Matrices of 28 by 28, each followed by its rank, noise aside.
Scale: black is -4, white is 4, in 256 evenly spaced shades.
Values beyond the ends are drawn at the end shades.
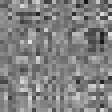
four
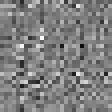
four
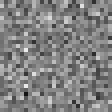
six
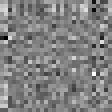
four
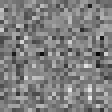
six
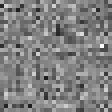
eight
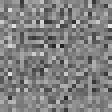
six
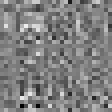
four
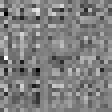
three
